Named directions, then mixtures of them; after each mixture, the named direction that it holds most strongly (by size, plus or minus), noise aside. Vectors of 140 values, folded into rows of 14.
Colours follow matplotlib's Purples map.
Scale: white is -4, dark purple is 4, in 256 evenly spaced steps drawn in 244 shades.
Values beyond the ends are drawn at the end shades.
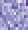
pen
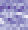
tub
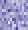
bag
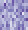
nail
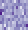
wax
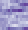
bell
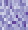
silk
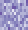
pen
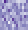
bag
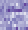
bell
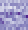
tub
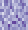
silk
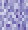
silk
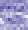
tub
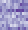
bell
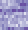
bell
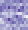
tub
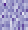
nail
